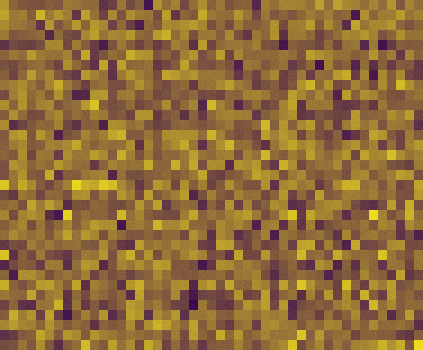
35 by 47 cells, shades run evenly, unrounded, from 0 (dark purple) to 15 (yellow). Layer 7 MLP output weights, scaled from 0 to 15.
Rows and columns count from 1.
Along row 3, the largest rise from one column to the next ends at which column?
40
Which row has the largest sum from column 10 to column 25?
14
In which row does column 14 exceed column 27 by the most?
7
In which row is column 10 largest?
35
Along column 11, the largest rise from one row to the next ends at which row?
34
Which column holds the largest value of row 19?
9
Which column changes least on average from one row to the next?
28
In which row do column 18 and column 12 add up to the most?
19
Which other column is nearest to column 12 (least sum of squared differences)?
3
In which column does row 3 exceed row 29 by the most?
22
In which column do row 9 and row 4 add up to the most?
45
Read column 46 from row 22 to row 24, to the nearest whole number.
12 9 5
